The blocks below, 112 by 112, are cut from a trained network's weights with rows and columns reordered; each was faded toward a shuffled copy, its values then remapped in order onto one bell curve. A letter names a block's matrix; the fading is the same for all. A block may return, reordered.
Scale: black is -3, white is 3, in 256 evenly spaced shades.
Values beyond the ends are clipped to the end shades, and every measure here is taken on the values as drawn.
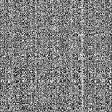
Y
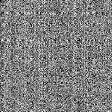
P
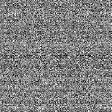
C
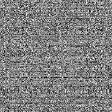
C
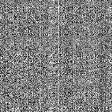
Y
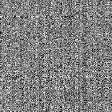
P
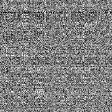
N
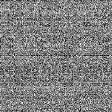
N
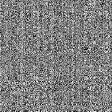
P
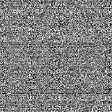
C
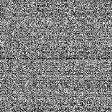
N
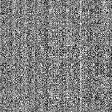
Y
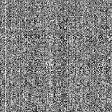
Y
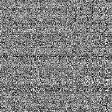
C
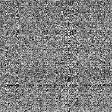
C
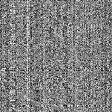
Y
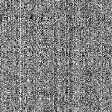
Y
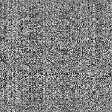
P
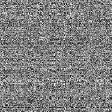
C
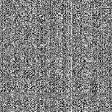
Y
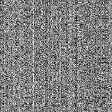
Y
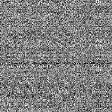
N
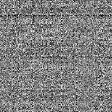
C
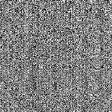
P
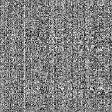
Y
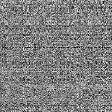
N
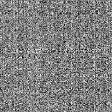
P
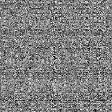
C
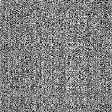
P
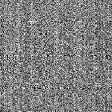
P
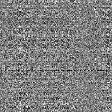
N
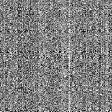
Y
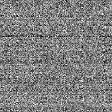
N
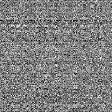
C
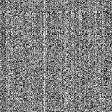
Y
